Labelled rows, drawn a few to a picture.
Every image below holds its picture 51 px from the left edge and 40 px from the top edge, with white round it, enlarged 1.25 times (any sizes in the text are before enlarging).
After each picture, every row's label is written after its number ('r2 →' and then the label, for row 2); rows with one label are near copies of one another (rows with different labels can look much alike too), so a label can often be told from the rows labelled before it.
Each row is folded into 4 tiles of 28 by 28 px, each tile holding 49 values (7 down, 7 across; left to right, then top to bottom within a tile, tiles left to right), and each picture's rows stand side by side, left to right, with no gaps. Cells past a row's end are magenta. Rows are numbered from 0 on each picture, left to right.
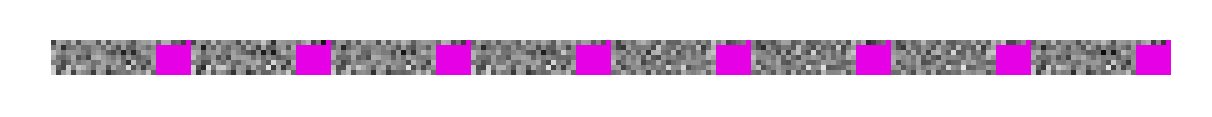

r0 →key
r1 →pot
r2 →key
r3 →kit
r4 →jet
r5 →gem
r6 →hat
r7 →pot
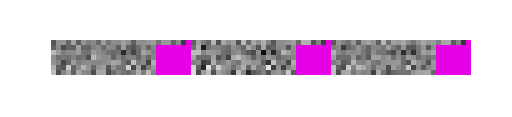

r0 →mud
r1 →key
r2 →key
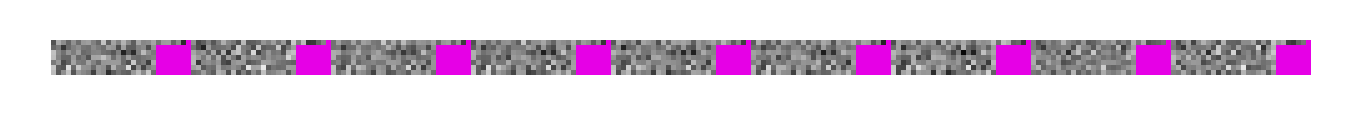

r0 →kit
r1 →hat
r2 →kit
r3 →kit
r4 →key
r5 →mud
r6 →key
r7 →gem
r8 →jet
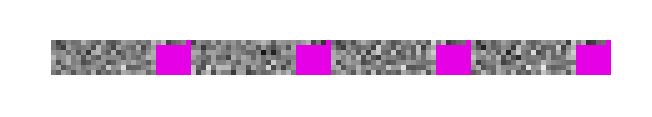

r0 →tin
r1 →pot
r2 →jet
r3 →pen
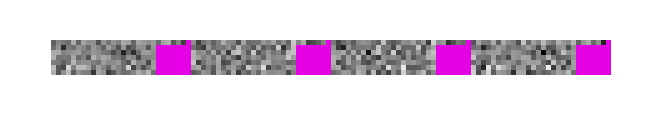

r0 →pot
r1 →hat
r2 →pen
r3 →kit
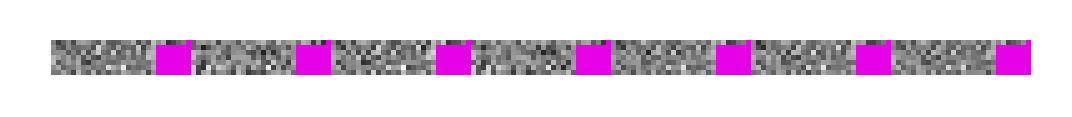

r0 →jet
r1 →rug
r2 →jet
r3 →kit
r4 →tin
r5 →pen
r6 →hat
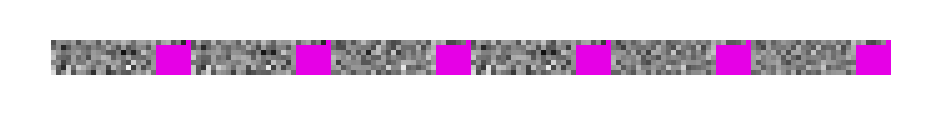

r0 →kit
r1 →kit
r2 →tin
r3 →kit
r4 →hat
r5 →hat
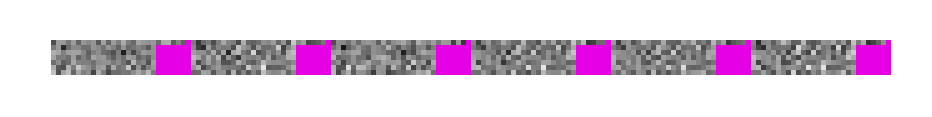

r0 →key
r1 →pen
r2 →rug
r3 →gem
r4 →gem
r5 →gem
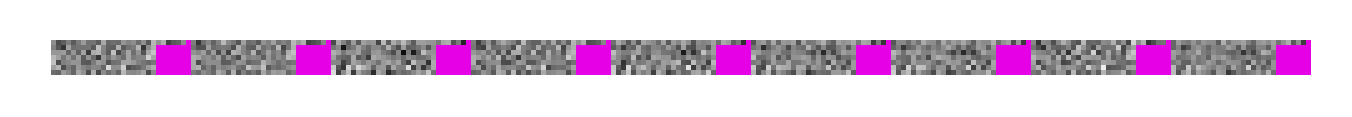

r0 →hat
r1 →hat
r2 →key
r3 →hat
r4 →mud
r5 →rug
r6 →kit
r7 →gem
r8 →kit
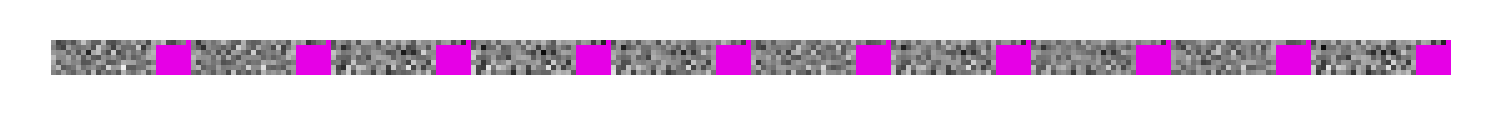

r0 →tin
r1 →gem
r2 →kit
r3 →rug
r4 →key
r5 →gem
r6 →kit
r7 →kit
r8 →tin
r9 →rug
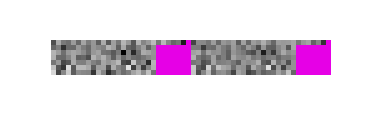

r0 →mud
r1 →pot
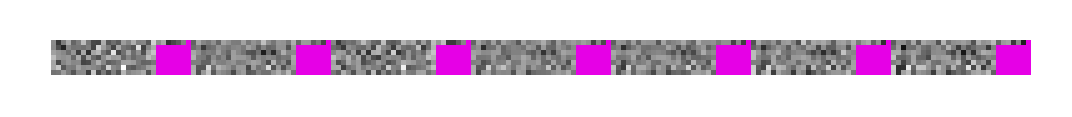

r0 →gem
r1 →kit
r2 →tin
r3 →rug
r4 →rug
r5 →kit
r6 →rug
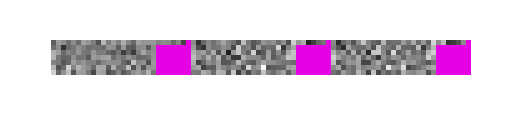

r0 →kit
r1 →pen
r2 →hat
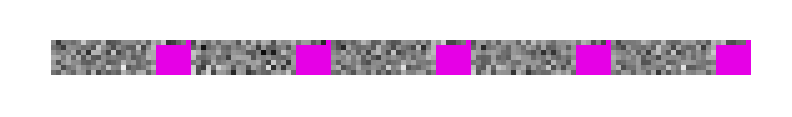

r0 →tin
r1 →kit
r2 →tin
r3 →key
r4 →tin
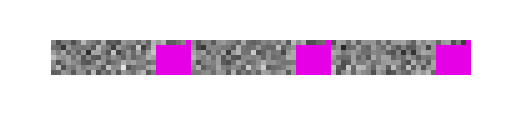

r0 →tin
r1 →pen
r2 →rug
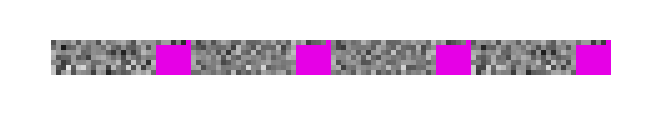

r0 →rug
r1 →gem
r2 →gem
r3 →rug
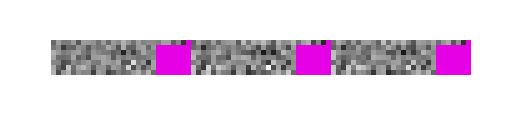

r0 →mud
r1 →kit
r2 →kit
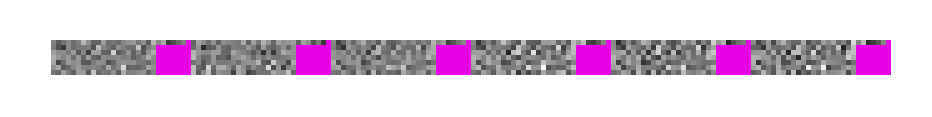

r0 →gem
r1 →mud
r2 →hat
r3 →tin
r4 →jet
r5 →hat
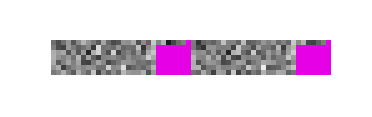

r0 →jet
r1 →tin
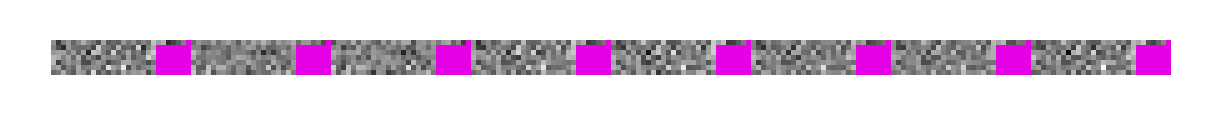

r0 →hat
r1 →kit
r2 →pot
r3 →pen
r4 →tin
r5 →pen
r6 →pen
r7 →tin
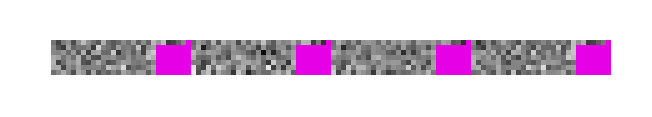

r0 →jet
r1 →key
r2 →key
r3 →hat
